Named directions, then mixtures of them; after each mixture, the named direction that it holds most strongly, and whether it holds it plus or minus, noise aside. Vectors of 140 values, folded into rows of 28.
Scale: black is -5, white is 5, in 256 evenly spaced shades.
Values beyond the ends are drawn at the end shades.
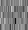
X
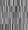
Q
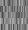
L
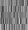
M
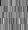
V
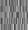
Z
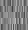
L, plus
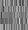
M, plus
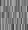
Z, minus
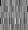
V, plus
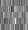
X, minus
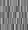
Z, minus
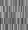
L, minus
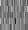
X, plus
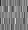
X, minus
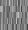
Z, minus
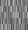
Q, minus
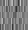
Q, plus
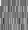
V, minus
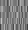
Z, minus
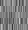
L, minus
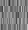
L, plus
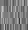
M, minus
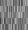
L, minus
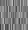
Q, plus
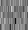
X, plus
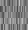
L, plus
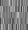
L, minus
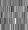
X, minus
